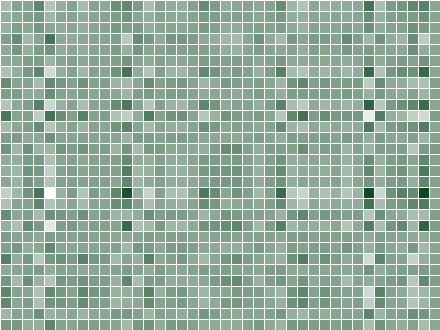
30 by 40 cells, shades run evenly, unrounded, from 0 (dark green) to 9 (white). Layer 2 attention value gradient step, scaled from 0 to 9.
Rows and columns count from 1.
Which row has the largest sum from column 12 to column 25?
4
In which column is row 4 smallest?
5
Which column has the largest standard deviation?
34
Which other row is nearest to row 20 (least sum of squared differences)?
8
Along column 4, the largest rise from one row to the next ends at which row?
11
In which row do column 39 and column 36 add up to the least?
18
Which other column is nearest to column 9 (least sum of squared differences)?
23
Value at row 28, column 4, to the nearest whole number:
6
